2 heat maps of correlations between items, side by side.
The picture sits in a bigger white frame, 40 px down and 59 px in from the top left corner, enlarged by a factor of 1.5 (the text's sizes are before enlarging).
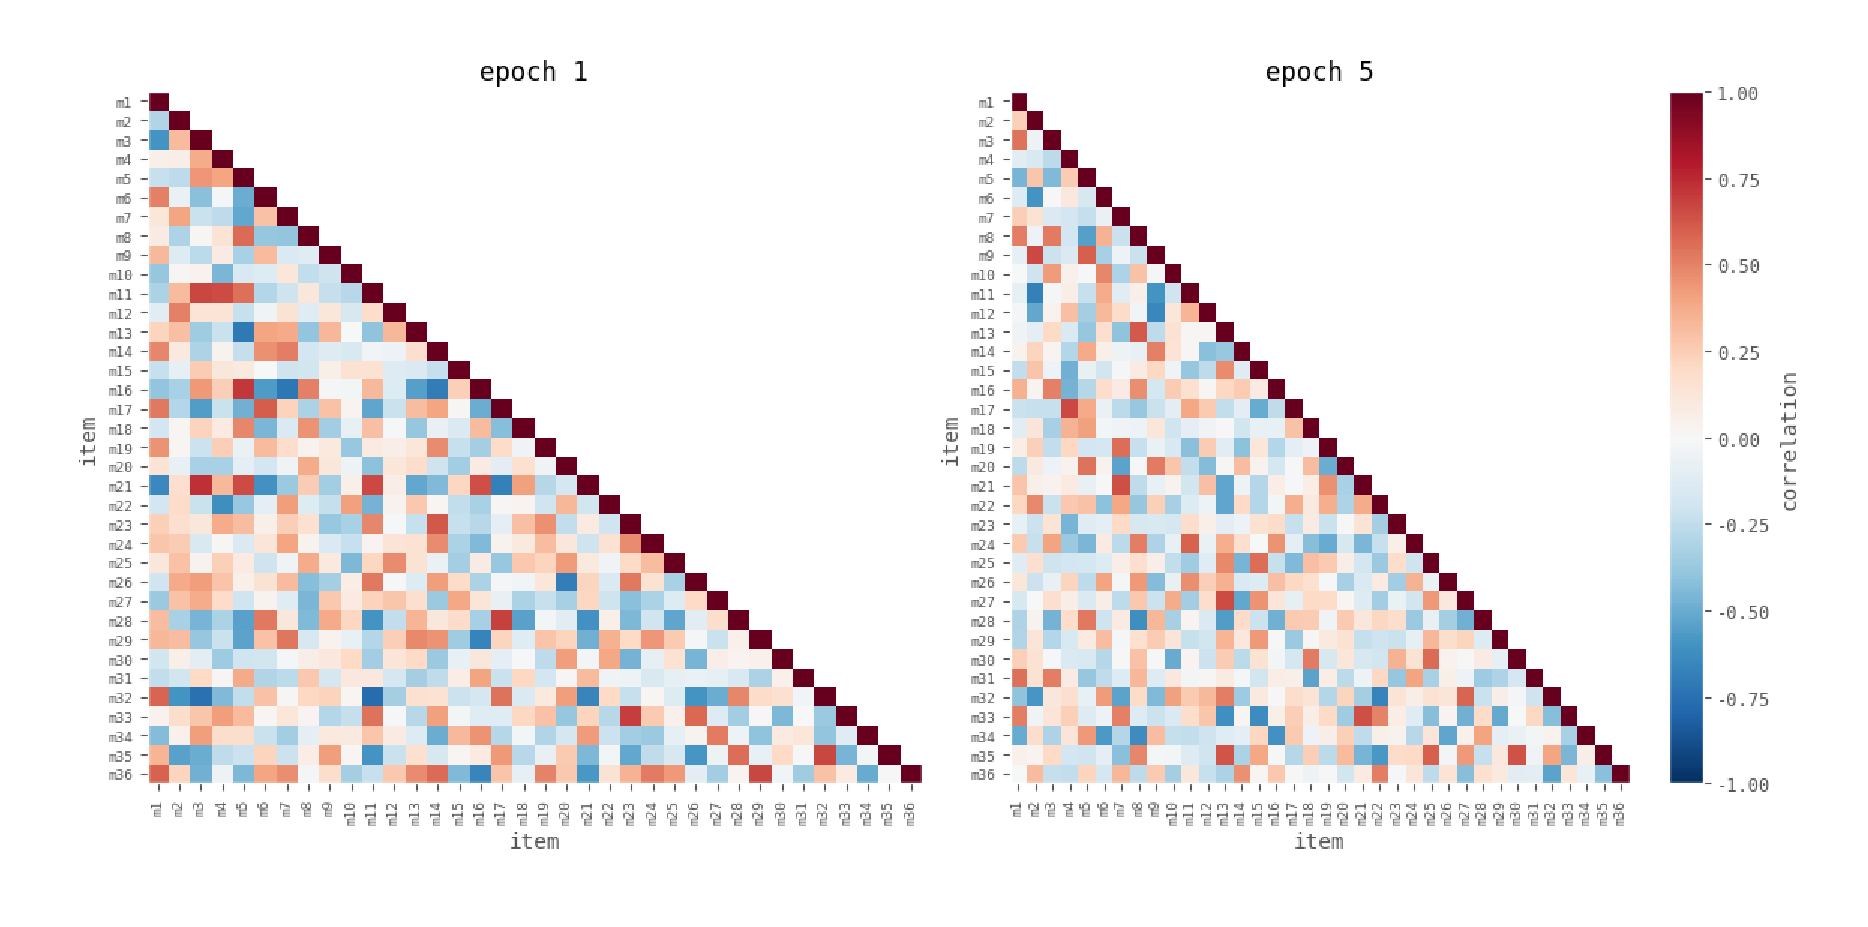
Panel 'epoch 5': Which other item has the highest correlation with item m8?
m13
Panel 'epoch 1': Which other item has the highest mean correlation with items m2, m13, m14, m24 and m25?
m36
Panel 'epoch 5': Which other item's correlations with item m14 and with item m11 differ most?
m9
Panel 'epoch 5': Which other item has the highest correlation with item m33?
m21
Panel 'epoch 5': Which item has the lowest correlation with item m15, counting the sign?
m33
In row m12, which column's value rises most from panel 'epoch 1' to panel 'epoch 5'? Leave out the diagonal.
m32
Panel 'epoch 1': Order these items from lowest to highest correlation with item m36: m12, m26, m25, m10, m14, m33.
m10, m26, m33, m12, m25, m14
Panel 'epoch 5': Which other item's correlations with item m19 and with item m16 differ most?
m24
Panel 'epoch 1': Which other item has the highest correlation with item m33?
m23
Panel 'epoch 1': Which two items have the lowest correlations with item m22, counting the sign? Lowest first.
m4, m11
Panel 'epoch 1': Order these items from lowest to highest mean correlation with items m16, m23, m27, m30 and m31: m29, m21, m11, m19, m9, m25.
m29, m19, m9, m25, m11, m21
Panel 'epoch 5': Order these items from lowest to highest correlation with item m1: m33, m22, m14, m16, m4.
m4, m14, m22, m16, m33
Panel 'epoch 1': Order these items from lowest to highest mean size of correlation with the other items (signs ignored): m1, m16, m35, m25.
m25, m35, m1, m16
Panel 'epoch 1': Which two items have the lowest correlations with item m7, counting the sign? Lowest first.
m16, m5
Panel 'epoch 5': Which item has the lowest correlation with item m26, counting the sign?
m34
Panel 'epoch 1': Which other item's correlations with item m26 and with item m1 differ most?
m32
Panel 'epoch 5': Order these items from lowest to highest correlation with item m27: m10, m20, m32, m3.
m20, m3, m10, m32
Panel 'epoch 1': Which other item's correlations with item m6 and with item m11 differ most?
m21
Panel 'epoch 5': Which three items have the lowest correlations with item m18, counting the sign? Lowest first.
m31, m24, m3
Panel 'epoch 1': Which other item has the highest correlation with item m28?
m17
